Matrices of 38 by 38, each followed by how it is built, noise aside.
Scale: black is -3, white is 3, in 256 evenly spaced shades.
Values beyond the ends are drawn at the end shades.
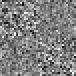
block diagonal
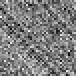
Toeplitz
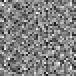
repeating rows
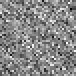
Toeplitz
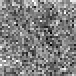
smooth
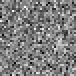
noise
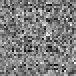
blocks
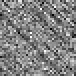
Toeplitz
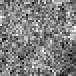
smooth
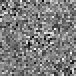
block diagonal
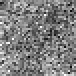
smooth
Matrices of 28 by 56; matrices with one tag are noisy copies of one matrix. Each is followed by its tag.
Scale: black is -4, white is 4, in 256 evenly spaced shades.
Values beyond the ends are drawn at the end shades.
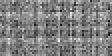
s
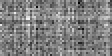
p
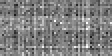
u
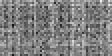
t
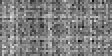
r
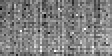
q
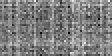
t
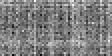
t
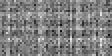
s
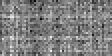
r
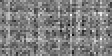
s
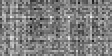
r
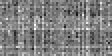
u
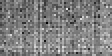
q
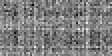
u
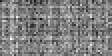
r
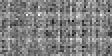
s
